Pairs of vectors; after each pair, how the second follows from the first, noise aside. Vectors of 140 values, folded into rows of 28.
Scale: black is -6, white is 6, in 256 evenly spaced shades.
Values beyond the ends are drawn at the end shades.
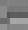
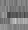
copied.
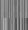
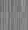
reversed, shrunk.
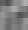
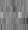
wrapped around, partly zeroed.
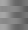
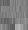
wrapped around, partly zeroed.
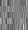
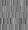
negated, partly zeroed.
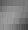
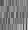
sign-scrambled.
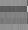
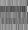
copied.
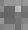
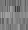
negated, partly zeroed.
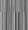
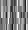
wrapped around, negated, scaled up.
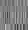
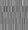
wrapped around, shrunk.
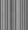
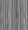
reversed, shrunk.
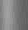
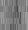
wrapped around, partly zeroed.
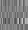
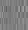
wrapped around, shrunk.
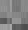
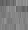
reversed, shrunk.
